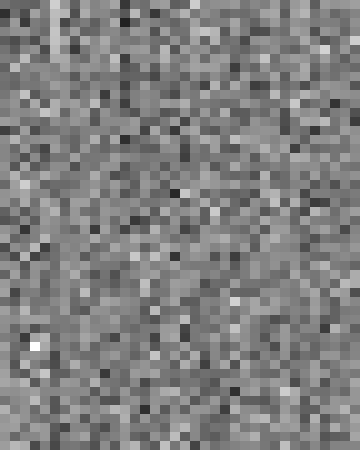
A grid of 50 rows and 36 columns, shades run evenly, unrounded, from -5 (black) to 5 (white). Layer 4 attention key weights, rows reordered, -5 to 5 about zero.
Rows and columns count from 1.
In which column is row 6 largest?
33
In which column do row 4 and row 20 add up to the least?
26
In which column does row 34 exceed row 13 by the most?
24
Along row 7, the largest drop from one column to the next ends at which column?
13
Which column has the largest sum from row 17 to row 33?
28
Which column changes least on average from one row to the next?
6
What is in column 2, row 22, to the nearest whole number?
1
